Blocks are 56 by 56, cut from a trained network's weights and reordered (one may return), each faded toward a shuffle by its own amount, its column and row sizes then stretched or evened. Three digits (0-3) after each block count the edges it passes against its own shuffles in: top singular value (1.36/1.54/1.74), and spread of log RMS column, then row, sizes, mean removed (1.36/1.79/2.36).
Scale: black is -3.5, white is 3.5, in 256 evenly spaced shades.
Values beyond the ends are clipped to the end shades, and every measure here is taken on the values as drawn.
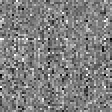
3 3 1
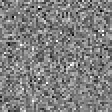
1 0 0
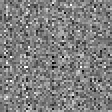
2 3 1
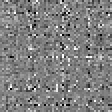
1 3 3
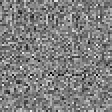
3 0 1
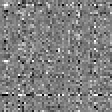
3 3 2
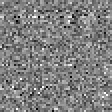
2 0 2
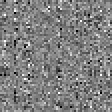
1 3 0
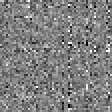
0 3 2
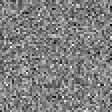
2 0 0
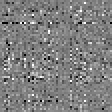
2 3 3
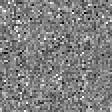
0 1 0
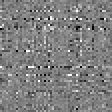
3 2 3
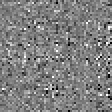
3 2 2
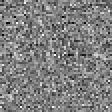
2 1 1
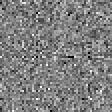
1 1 2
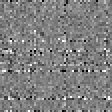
2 1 3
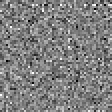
2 1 1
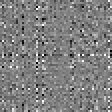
3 3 2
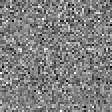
1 0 2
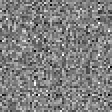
3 1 1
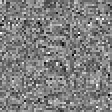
2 1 1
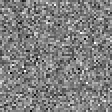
0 0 0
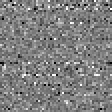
0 0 3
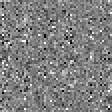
1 2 1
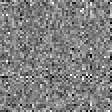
3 2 1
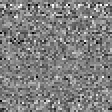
1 0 3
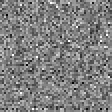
0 0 1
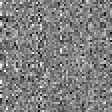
3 3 0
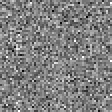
2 0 0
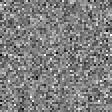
1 1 0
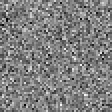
1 1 0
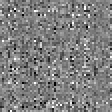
0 3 2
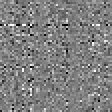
3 3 2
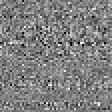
2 0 3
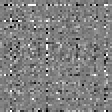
2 3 3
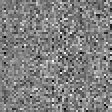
2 3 0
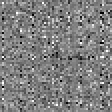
1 3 2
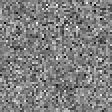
0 1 1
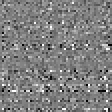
2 2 3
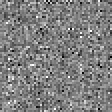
0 2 1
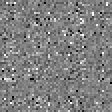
1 2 2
